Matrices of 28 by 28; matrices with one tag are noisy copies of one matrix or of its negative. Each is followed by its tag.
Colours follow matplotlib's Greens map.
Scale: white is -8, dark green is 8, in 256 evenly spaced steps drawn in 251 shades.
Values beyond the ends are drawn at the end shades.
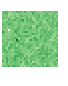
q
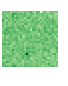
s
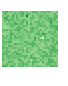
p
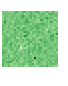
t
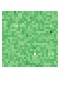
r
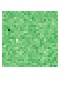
q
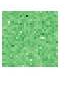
p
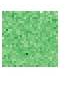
s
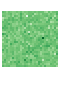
p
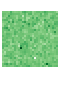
t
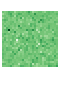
q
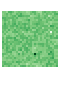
r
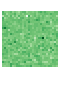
p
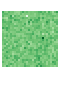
p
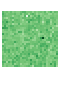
p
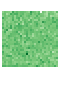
s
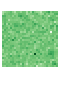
r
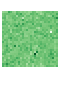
r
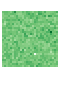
r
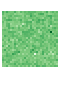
r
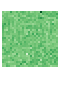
s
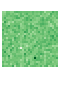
t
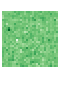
q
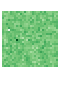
q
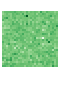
p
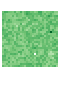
r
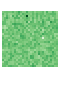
p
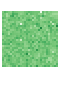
s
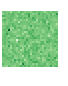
q
